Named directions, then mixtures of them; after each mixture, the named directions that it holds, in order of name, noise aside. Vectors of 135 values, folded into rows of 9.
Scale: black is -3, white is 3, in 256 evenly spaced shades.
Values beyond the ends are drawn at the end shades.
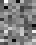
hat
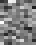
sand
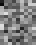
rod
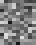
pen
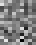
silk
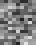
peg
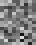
silk.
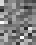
pen, silk.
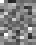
pen, sand.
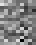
silk.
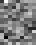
hat, pen.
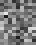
pen, rod, silk.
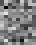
hat, rod, silk.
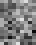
peg.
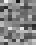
hat, silk.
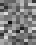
peg, pen, rod.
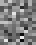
silk.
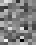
hat, silk.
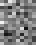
sand, silk.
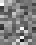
rod, silk.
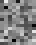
hat.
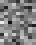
hat, pen.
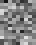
peg.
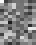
pen.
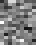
sand.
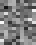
hat, pen, sand.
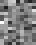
hat, pen, sand.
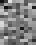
rod, sand.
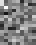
hat, rod.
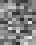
peg.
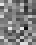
peg, silk.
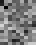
hat, peg, rod.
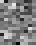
peg, pen.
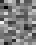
hat, sand.
